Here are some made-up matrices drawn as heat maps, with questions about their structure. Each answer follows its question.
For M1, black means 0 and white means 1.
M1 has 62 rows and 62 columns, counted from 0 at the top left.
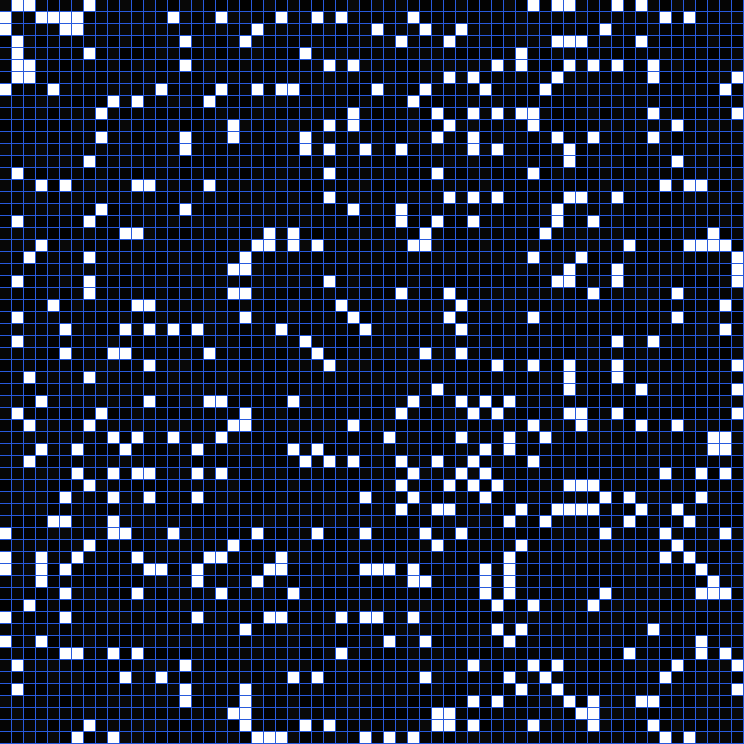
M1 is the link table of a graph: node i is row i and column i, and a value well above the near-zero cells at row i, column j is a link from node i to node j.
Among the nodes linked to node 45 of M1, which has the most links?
node 7
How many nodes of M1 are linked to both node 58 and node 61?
0
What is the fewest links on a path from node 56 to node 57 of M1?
3
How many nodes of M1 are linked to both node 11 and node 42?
3
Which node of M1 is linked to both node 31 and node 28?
node 51
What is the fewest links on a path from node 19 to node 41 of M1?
4
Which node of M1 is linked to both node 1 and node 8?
node 34
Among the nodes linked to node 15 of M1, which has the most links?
node 5
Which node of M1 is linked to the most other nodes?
node 47
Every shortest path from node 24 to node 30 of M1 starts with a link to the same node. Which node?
node 33
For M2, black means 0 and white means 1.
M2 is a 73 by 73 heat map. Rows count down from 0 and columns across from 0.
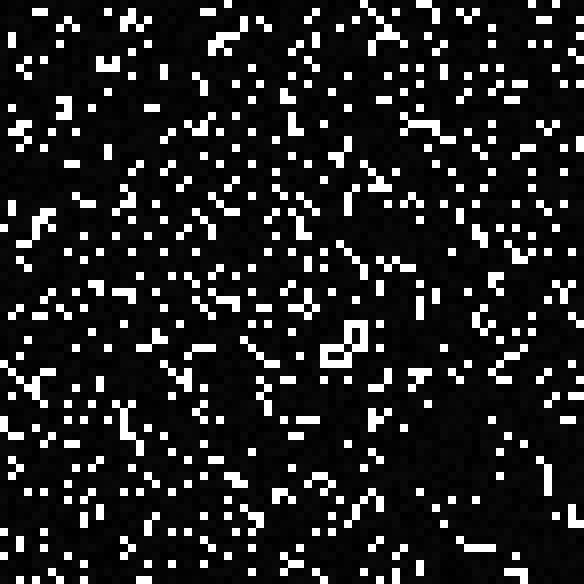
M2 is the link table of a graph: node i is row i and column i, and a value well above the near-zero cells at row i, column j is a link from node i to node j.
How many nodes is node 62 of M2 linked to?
10
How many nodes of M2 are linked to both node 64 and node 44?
1
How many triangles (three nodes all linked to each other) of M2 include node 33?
4
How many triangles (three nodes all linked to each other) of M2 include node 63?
1
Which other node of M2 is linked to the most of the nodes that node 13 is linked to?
node 25
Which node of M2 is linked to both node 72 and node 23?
node 47
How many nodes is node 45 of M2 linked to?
11
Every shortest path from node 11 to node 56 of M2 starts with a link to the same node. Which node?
node 61
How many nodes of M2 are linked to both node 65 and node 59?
1
